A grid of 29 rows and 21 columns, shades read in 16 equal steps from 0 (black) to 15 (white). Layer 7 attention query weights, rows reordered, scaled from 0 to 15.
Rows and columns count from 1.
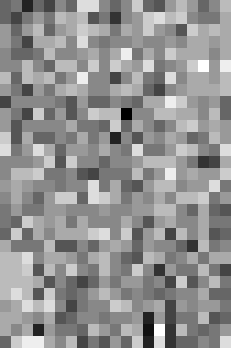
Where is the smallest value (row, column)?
10, 12
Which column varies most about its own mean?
16
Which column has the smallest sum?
14
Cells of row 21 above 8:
7
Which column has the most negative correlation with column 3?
8
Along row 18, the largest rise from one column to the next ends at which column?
19
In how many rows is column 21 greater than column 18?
13
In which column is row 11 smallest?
2
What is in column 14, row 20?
9
